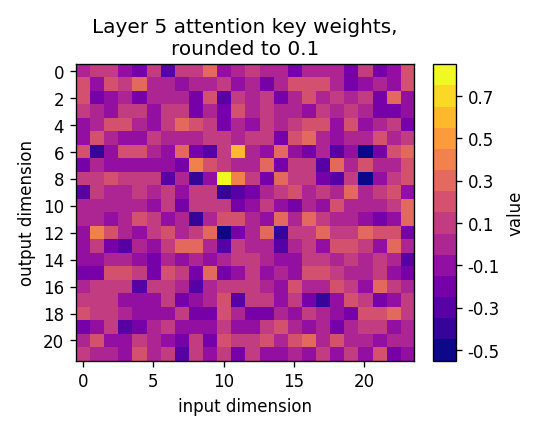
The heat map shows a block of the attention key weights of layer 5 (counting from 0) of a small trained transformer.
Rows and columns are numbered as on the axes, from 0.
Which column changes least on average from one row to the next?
12
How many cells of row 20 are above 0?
10
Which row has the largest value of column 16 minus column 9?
20
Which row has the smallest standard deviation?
14
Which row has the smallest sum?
19
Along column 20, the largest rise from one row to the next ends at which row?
7
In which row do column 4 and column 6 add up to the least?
0
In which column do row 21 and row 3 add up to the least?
22
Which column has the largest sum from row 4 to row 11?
23
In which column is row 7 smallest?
17
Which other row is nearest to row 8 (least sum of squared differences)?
11
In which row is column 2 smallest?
13
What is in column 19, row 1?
-0.2
